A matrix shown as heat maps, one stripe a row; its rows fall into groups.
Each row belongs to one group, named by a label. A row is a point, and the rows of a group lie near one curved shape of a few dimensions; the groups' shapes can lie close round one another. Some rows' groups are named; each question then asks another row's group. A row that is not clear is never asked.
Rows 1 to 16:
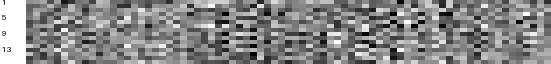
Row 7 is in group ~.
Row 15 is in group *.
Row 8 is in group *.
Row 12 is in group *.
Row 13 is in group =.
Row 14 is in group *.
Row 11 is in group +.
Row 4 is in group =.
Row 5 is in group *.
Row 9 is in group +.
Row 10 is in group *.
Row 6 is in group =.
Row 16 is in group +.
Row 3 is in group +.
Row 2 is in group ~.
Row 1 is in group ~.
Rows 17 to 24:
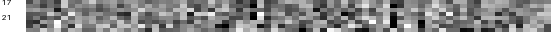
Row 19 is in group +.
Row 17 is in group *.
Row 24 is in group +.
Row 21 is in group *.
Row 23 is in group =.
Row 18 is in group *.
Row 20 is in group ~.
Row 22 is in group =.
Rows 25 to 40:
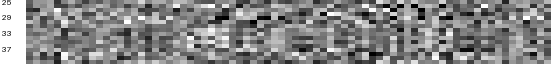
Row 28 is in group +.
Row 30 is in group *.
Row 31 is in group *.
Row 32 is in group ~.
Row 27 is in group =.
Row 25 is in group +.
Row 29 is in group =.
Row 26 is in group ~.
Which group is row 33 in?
~
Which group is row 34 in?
+
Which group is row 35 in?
~
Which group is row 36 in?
+
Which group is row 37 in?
+
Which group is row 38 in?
*
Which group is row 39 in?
*
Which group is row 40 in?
+
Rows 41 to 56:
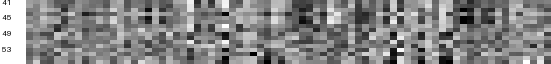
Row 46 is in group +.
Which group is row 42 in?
+
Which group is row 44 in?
+
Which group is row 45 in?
+
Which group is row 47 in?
+
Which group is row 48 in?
+
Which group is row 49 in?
=
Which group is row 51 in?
+
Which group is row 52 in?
~
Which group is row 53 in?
=
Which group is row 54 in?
*
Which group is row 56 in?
=
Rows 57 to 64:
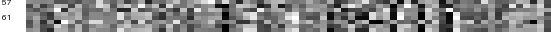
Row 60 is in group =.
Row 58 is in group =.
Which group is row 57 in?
~
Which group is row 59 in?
~
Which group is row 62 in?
*
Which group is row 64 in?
=
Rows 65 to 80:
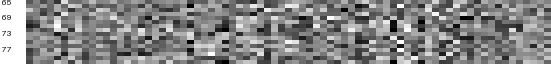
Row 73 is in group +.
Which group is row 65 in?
*
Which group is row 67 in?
~
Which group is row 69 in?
+
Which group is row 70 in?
=
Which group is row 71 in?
=
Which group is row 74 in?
+
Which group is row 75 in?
=
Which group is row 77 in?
=
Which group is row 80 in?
=
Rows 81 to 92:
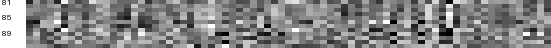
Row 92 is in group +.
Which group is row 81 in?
*
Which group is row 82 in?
~
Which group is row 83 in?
~
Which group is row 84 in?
~
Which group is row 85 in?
~
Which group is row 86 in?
=
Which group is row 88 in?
*
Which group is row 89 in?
=
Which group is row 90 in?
*
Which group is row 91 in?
=
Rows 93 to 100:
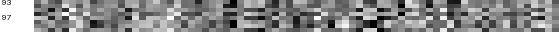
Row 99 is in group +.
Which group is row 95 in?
*
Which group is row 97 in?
*
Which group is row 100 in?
*
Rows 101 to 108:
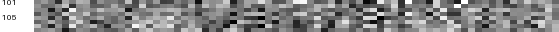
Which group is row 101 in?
=
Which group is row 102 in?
~
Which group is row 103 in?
*
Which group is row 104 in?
=
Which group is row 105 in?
*
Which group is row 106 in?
+
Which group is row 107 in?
*
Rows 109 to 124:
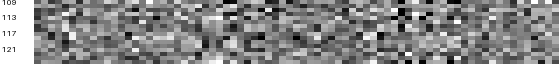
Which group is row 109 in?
=
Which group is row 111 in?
*
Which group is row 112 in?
=
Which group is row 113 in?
~
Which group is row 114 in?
~
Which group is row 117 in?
*
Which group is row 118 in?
*
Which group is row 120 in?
+
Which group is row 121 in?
*
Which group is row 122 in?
=
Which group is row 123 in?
~
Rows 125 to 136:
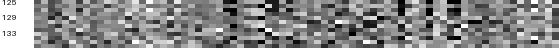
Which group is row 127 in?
=
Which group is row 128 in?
=
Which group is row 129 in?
*
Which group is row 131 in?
=
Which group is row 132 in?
~
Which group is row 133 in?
~
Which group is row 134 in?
=
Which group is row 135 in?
*
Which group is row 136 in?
+
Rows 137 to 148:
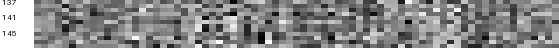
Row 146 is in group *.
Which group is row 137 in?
=
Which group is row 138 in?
+
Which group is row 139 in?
~
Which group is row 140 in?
+
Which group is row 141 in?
+
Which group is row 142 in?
~
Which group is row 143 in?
+
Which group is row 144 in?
+
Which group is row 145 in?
*
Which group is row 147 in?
~
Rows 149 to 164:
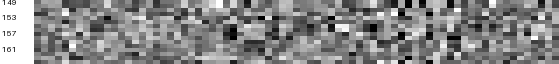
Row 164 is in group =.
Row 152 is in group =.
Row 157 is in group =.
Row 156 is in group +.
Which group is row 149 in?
~
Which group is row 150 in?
~
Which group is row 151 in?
~
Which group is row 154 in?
+
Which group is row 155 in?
+
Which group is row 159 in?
*
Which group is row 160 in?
*
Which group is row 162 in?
~
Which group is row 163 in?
~
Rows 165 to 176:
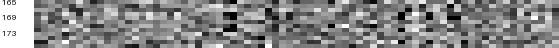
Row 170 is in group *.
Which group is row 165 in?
+
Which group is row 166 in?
~
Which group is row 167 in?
~
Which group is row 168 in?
=
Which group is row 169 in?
=
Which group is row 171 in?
+
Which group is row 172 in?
=
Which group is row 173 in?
+
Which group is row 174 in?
*
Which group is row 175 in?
=
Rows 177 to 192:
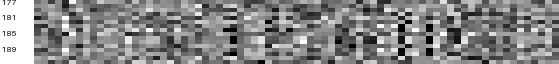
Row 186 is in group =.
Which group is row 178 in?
+
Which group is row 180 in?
+
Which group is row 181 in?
=
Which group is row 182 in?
~
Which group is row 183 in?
=
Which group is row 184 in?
=
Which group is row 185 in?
*
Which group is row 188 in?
~
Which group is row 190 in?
=
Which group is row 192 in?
*
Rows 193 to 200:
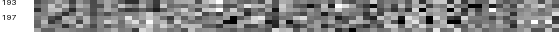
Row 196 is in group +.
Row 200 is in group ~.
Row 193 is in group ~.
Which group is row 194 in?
+
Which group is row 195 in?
~
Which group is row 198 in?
=
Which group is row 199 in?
+
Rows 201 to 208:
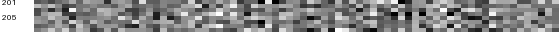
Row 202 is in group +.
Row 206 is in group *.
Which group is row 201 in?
*
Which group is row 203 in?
*
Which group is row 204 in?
~
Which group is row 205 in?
+
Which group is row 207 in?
~
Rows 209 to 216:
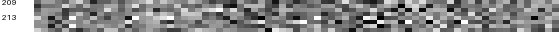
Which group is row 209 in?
+
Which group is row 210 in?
=
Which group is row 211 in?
~
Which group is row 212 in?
+
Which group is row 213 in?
*
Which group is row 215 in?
*
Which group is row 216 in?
~
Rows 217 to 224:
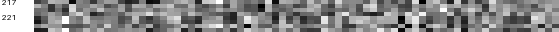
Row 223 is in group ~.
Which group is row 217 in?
~
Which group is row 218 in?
*
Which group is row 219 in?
*
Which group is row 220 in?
+
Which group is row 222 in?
=
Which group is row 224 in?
=
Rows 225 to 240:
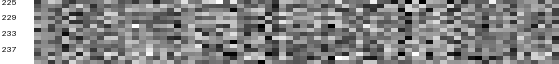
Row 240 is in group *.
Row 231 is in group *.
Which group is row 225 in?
~
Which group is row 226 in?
+
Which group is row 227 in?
=
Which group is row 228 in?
~
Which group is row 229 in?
*
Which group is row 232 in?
*
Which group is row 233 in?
+
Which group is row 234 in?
~
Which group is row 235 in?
=
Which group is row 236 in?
+
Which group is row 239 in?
+
